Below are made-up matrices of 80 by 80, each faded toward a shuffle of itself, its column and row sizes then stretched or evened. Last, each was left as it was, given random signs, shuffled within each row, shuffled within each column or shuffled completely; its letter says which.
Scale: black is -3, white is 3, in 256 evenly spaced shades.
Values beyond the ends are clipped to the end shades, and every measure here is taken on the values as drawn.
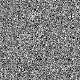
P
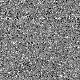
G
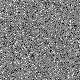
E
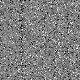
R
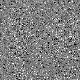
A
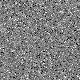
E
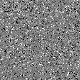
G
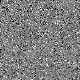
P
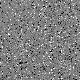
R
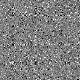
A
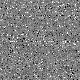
G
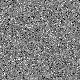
E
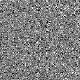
A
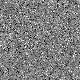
E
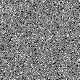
E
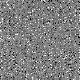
A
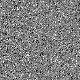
R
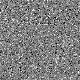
G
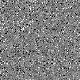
A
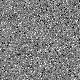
E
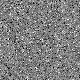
E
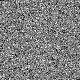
E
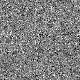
G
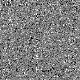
P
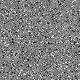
G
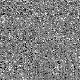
A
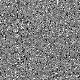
R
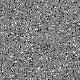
P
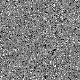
R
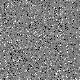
R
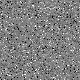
G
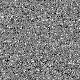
G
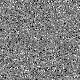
G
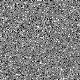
G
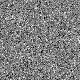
E
